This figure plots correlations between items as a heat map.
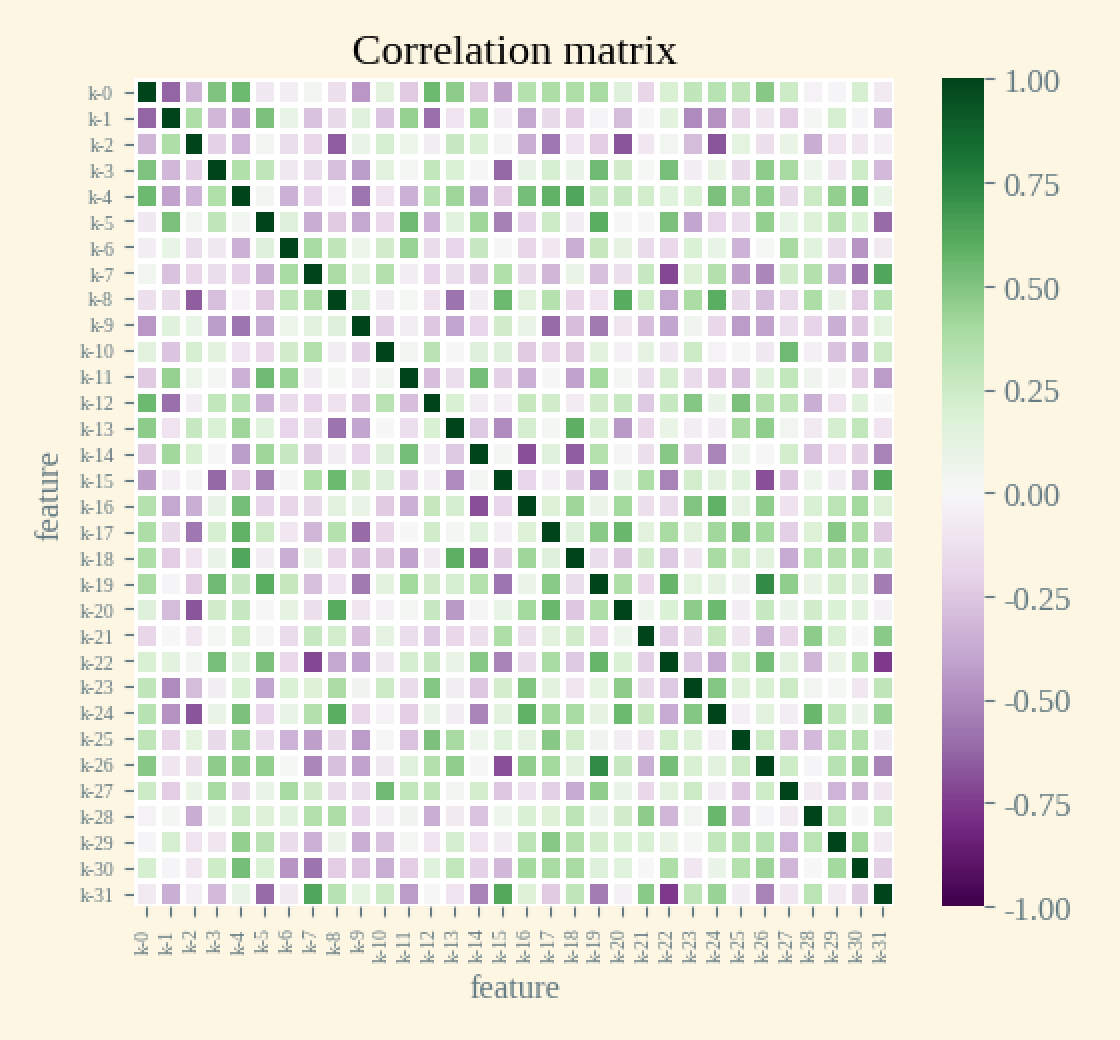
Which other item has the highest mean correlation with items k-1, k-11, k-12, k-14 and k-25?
k-22
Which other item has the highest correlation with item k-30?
k-4
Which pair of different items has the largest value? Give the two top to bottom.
k-19, k-26
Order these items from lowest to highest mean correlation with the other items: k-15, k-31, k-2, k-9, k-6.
k-9, k-2, k-15, k-31, k-6
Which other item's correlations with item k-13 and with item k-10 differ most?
k-18
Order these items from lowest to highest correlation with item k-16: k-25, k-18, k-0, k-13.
k-25, k-13, k-0, k-18
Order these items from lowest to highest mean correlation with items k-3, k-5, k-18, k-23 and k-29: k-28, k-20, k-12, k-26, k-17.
k-12, k-20, k-28, k-17, k-26
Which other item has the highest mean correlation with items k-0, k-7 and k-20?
k-24
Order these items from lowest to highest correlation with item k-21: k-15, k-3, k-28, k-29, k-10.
k-3, k-10, k-29, k-15, k-28
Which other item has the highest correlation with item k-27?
k-10
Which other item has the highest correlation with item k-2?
k-1
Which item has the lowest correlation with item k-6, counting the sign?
k-30
